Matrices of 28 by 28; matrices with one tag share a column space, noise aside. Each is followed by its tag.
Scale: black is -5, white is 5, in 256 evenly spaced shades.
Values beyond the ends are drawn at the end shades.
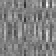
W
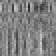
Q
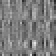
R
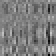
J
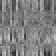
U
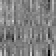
U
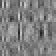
W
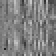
R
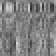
Q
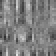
U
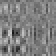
J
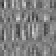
W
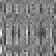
J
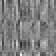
R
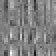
U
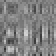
J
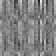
R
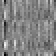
R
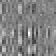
J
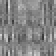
U
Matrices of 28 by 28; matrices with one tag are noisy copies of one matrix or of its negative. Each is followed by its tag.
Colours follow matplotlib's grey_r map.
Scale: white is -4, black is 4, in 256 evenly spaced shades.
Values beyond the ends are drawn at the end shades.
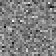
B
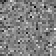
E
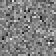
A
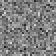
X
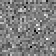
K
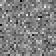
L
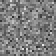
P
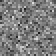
K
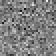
K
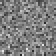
P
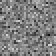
E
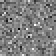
X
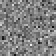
A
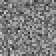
X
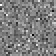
L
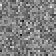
B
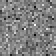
E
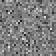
P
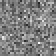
A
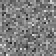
L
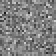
X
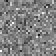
X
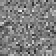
K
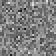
K
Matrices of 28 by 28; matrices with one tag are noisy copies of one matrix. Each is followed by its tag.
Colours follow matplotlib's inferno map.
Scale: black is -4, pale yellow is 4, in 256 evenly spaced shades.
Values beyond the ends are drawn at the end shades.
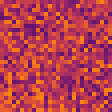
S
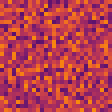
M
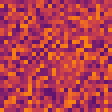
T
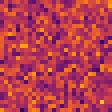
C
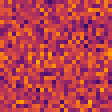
M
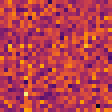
T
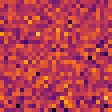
T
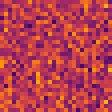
S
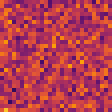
M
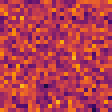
C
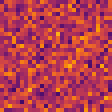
T
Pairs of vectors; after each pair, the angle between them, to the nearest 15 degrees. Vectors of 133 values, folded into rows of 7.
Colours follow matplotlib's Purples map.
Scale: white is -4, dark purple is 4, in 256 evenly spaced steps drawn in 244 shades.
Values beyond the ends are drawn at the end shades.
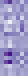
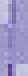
105 degrees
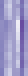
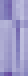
135 degrees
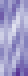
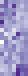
45 degrees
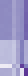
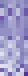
45 degrees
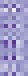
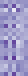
15 degrees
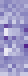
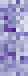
105 degrees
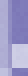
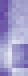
120 degrees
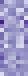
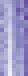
105 degrees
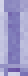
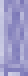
45 degrees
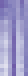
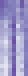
15 degrees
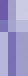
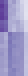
30 degrees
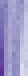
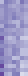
45 degrees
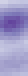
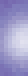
90 degrees
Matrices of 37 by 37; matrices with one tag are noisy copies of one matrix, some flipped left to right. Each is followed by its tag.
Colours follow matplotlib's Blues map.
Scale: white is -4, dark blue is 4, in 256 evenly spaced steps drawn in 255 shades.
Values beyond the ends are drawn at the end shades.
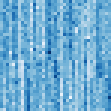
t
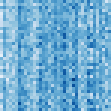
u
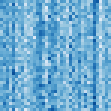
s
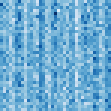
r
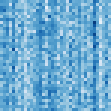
s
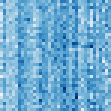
u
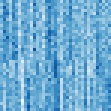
t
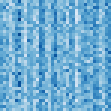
r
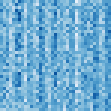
r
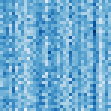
s
